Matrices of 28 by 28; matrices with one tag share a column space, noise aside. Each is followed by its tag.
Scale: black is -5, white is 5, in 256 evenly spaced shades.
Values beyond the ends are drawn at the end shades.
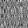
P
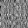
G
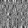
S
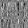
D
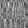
D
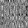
G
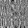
S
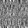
S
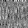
P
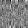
S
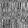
D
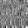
S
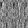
D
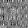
P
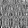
S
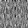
P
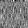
P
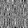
S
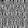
S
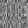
G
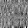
S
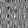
P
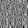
S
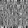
S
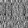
G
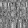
D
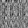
G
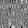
S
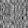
G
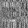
D
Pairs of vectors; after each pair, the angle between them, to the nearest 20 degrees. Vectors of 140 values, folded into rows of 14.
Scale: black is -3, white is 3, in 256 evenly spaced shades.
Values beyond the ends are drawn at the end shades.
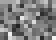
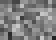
160 degrees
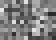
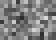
40 degrees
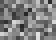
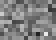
140 degrees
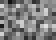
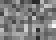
80 degrees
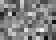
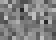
80 degrees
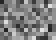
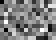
20 degrees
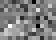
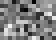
40 degrees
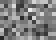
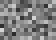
40 degrees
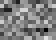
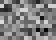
20 degrees
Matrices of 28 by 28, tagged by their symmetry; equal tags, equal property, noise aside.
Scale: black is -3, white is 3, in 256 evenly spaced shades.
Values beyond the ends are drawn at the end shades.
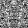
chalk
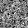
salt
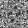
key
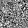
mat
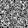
salt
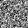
salt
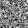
mat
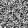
mat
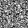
key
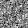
key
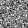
salt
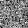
mat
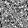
key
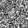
salt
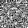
salt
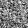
mat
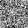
salt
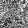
mat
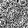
salt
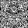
chalk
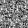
mat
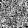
salt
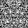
chalk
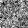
salt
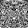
chalk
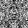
chalk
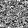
key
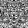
chalk
